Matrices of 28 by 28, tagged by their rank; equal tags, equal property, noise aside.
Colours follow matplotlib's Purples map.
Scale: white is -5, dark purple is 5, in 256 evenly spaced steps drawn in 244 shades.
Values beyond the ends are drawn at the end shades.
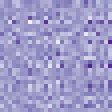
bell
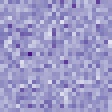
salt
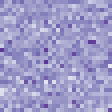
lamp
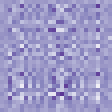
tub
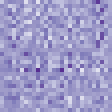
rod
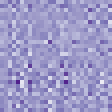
rod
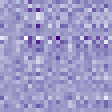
bell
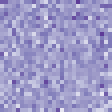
salt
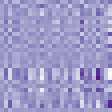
tub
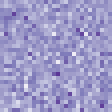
lamp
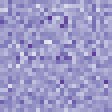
lamp
